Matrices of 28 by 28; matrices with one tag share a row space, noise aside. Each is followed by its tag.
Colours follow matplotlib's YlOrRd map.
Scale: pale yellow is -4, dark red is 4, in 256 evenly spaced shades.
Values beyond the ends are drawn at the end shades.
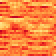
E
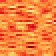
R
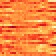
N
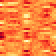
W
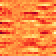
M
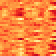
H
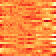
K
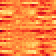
M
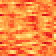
R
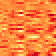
H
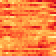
N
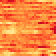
N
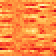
M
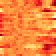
K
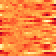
K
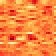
R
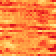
N
